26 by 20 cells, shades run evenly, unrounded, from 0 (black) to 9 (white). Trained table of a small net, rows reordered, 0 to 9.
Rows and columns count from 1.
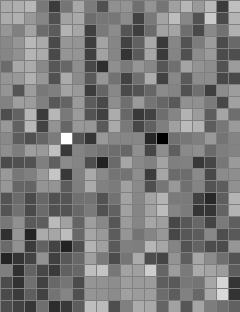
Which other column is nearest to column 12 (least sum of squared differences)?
11
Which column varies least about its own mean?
10
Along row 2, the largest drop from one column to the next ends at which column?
19
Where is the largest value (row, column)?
12, 6
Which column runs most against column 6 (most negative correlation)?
8
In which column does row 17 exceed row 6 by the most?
14
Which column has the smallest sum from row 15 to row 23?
3
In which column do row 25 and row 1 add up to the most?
18
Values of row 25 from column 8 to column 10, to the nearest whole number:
5 5 5
